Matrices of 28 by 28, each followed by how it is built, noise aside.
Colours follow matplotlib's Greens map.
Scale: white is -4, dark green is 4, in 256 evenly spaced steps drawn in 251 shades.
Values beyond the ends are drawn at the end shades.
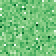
sparse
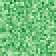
noise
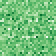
uneven rows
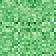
low rank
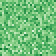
noise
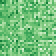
blocks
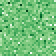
sparse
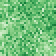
smooth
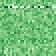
uneven rows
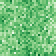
smooth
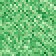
Toeplitz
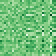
low rank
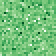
sparse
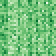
blocks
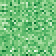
low rank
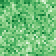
smooth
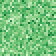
noise
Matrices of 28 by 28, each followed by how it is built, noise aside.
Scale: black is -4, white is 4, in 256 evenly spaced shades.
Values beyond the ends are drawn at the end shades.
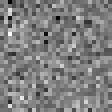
uneven columns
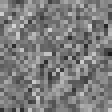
Hankel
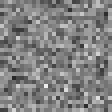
repeating rows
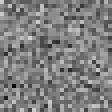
noise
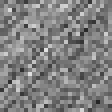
Hankel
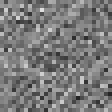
Hankel
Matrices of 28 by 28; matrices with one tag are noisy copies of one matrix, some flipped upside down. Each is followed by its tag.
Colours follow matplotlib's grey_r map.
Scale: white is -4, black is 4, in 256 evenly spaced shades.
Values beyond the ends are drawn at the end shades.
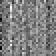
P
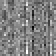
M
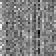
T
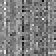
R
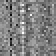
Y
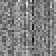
M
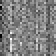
P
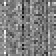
R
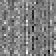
M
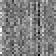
T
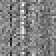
Y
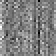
T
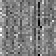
T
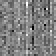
M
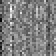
P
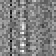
Y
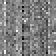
R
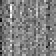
P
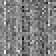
R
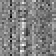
Y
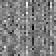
M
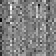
P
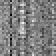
Y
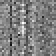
Y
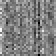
T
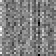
T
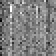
P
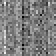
R
